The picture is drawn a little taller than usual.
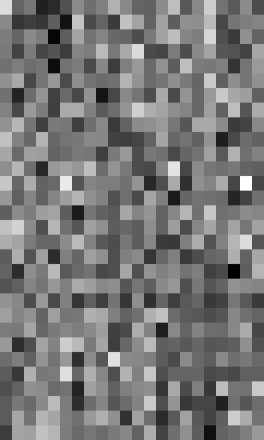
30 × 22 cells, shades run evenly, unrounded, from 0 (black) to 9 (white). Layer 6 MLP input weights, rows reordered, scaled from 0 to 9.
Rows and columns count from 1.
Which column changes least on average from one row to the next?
17
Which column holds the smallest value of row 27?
7
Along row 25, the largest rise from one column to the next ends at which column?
10
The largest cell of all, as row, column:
13, 21
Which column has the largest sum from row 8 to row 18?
1
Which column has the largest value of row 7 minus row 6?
19
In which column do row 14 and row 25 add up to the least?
15
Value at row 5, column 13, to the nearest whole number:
4
